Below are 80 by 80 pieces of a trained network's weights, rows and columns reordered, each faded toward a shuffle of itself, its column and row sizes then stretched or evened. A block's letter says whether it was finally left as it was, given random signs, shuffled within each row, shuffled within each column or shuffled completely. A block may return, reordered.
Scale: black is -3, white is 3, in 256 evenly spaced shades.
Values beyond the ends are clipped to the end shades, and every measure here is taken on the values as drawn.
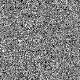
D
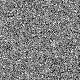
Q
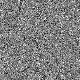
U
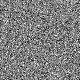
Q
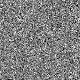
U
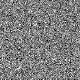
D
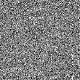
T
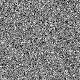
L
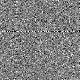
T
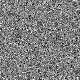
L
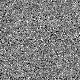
L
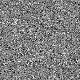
L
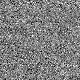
L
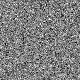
Q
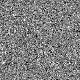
L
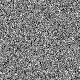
Q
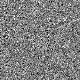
U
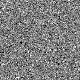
L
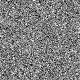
Q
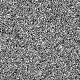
Q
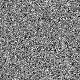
L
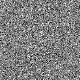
D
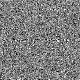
D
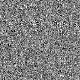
T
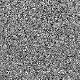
D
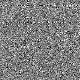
D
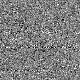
L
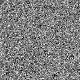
L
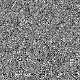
D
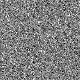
U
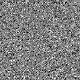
T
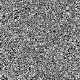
T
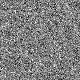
Q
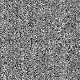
U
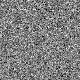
L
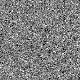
U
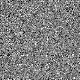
D
